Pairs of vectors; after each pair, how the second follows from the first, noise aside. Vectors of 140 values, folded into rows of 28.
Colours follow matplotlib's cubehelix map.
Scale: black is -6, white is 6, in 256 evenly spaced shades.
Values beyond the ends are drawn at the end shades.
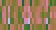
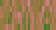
wrapped around, negated, shrunk.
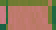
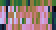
scaled up.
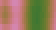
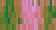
wrapped around, negated.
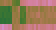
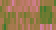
wrapped around, shrunk.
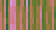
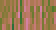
wrapped around, shrunk.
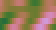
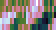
negated, scaled up.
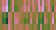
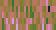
reversed, partly zeroed.
